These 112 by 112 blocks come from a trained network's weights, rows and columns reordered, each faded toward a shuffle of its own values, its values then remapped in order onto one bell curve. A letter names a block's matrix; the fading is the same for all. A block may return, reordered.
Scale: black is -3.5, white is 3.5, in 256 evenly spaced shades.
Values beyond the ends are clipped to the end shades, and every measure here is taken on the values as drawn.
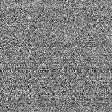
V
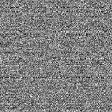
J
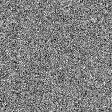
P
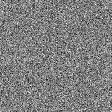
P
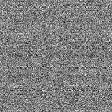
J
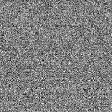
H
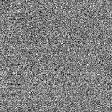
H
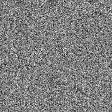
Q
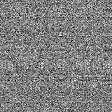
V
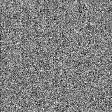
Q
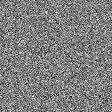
Q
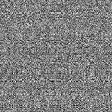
J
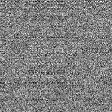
J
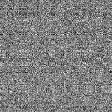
J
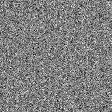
P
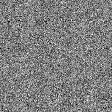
Q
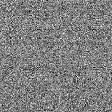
H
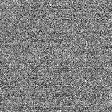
V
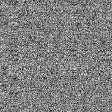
J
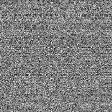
H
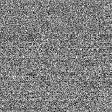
V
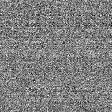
V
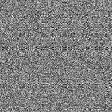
J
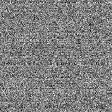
V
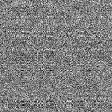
J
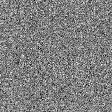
Q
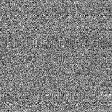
H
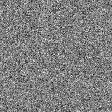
P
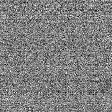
V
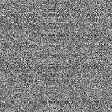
J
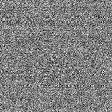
H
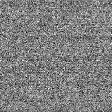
V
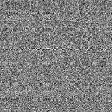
J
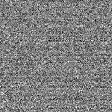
V
